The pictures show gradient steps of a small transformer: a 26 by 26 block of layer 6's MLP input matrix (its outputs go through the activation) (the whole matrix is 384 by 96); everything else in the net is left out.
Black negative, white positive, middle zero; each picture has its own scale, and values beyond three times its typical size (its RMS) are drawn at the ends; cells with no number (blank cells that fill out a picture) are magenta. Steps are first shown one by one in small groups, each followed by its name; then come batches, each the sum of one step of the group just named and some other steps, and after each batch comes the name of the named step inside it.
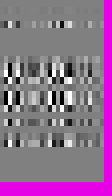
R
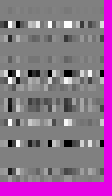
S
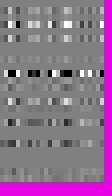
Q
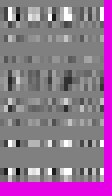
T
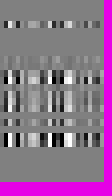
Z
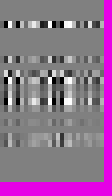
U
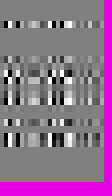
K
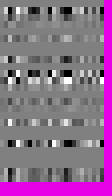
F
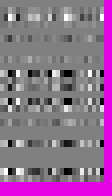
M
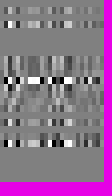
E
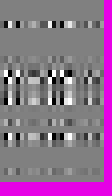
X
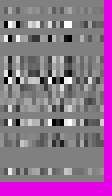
E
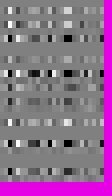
S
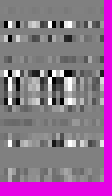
U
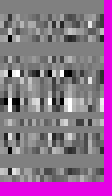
K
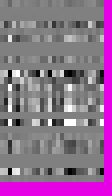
U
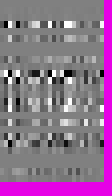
X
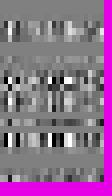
Z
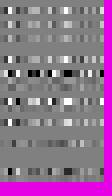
Q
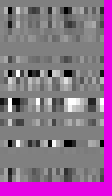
F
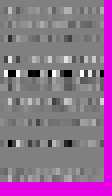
Q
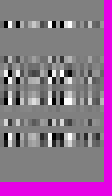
K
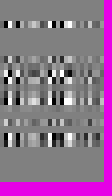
K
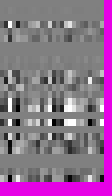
Z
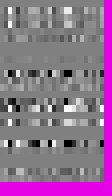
M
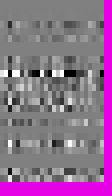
R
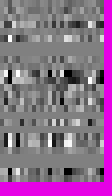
K
